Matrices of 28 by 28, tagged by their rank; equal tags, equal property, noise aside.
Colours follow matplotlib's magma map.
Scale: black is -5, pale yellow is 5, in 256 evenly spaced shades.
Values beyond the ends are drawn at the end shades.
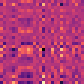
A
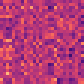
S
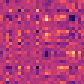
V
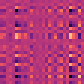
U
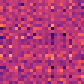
S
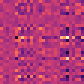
A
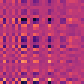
U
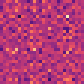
S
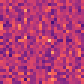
S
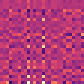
A
